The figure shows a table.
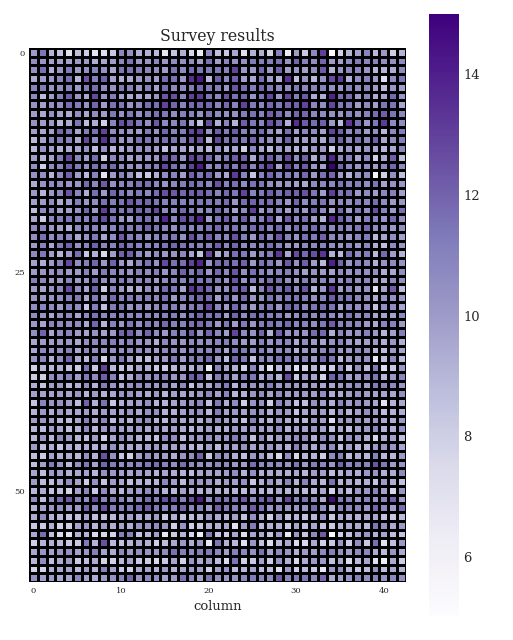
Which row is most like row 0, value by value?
55
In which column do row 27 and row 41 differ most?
34
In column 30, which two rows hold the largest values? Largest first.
8, 23
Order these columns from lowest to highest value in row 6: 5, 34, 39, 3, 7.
39, 3, 5, 7, 34
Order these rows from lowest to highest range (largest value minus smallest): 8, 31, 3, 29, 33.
33, 31, 29, 8, 3
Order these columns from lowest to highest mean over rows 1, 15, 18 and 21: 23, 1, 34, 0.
0, 34, 1, 23
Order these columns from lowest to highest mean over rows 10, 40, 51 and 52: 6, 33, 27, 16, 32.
33, 27, 32, 16, 6
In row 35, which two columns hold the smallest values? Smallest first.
39, 8
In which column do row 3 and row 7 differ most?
40
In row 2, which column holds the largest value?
23
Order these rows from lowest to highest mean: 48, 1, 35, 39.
48, 39, 35, 1
